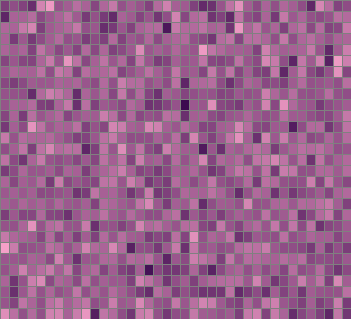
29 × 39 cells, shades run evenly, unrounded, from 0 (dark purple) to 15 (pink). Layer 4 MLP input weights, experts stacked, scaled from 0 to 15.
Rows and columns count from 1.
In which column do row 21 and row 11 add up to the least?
36
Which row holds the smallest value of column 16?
27
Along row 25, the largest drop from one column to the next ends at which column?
17
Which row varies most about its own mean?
29
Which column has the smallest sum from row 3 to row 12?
37
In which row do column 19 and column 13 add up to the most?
1
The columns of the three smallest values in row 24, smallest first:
19, 9, 25
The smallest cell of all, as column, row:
21, 10
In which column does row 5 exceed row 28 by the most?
39
